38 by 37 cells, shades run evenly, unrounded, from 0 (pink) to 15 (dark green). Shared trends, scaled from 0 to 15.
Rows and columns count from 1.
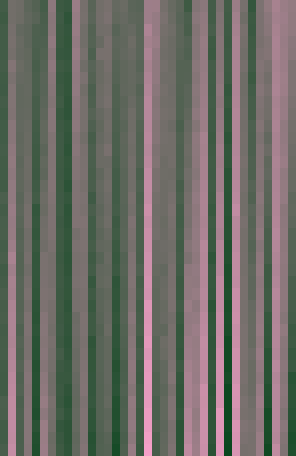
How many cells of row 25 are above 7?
27
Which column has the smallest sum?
19
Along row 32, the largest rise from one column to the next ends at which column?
29
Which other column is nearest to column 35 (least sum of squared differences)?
26
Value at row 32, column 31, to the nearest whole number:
8
